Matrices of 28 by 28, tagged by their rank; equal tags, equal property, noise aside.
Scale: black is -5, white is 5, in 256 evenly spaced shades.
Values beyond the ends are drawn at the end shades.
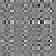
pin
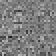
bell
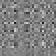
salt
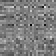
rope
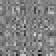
rope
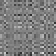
pin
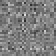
rope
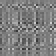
pin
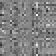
rope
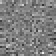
bell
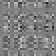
pin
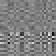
pin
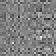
rope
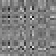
pin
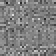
bell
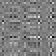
pin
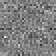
bell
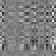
pin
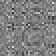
rope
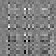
pin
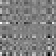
pin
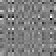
pin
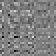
salt
